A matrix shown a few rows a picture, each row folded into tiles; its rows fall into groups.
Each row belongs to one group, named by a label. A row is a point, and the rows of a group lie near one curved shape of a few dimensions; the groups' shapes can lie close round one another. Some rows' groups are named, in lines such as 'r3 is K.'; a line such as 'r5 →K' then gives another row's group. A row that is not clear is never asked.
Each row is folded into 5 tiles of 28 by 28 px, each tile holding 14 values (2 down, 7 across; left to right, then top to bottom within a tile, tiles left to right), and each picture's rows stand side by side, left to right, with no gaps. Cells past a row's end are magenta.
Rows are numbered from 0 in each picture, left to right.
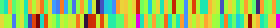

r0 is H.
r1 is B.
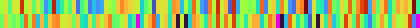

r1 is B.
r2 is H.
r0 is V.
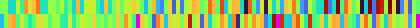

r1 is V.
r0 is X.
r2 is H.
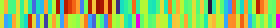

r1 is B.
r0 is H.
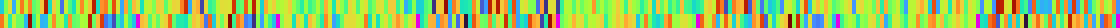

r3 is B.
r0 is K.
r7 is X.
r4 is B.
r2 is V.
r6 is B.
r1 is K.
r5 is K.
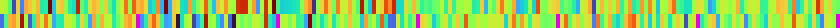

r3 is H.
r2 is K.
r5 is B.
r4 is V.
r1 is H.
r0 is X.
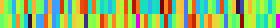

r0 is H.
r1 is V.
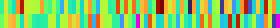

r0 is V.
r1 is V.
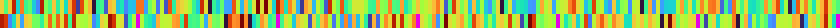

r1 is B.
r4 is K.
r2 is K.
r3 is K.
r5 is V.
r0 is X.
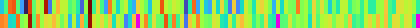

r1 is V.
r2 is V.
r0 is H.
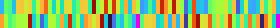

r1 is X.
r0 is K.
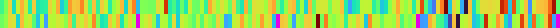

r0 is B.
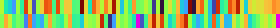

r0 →K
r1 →X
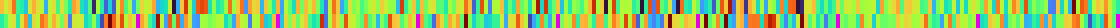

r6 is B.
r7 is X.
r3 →B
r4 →B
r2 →B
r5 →V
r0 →K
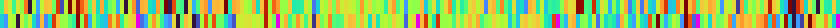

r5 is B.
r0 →B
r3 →V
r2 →V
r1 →H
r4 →V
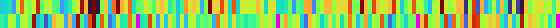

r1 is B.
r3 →V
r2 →K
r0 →B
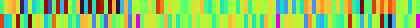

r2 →K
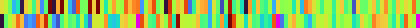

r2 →X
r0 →X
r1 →H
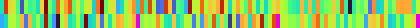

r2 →B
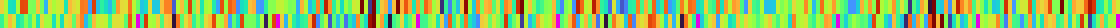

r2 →B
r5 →X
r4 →X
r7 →K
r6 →B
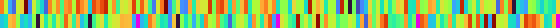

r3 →X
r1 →H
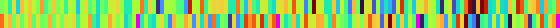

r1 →K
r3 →X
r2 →K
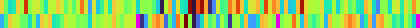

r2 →V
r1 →X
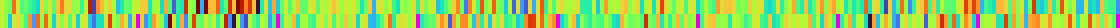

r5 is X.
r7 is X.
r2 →B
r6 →H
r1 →H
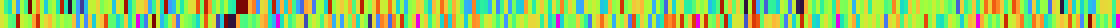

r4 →K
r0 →B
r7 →K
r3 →V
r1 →H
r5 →V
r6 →B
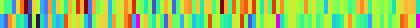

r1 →K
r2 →H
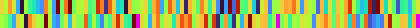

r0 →V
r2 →B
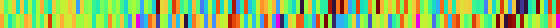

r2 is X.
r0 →X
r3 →H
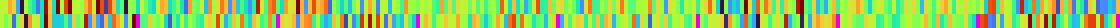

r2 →K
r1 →H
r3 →H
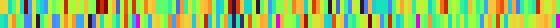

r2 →K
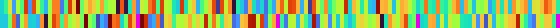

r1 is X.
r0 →B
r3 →X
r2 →V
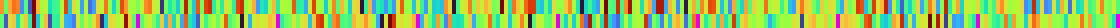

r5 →V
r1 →V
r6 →K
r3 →K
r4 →V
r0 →V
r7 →V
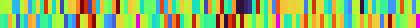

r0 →B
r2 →K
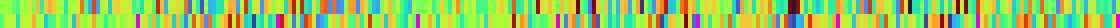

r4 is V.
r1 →K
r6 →B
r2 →X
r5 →B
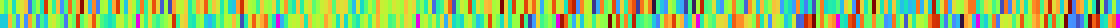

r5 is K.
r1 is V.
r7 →B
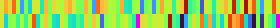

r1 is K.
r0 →V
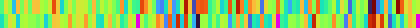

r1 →X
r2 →B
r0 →B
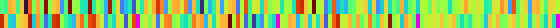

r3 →B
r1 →K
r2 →X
